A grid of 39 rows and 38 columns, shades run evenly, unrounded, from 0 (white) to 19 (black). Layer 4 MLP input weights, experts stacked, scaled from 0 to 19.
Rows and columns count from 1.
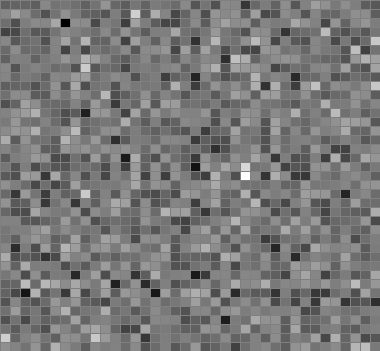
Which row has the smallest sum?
32
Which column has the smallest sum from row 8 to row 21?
25
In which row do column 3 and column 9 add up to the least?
22
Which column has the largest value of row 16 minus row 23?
12
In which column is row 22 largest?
35
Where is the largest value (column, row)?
7, 3
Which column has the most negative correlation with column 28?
17
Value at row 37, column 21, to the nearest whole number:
8
